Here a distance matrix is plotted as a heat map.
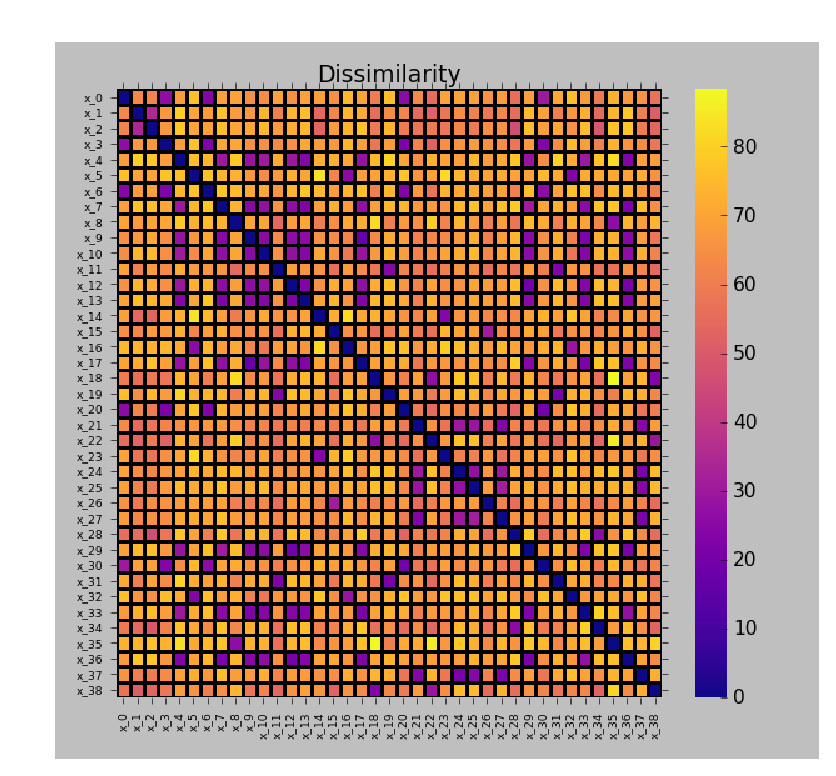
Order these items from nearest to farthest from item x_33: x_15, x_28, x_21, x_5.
x_21, x_15, x_5, x_28
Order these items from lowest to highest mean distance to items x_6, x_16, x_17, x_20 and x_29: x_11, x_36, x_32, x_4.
x_36, x_4, x_32, x_11
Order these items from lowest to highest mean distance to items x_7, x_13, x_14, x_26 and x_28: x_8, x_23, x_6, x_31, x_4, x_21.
x_4, x_23, x_21, x_8, x_31, x_6
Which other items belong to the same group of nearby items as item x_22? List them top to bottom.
x_18, x_38
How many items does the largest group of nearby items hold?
10
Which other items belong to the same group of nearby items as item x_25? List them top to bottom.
x_21, x_24, x_27, x_37
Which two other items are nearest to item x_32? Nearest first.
x_5, x_16
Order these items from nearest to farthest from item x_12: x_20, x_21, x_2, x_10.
x_10, x_21, x_20, x_2
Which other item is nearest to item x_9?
x_17
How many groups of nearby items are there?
11
